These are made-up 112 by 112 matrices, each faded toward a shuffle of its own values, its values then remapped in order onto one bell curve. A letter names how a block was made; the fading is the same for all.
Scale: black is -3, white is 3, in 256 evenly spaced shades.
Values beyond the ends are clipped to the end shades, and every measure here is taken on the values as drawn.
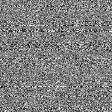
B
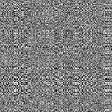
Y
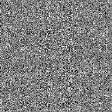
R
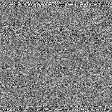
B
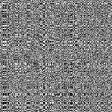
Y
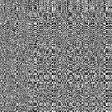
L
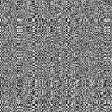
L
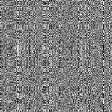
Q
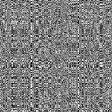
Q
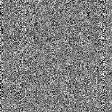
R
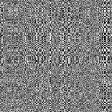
L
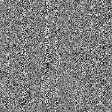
R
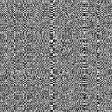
L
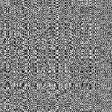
Q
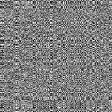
Y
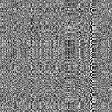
Q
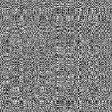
L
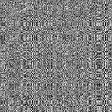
L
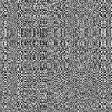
L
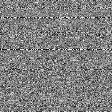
B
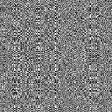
Q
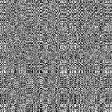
Y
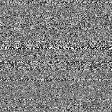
B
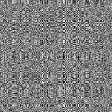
L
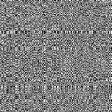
Y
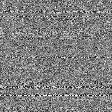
B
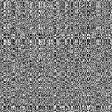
L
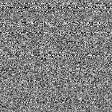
B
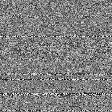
B
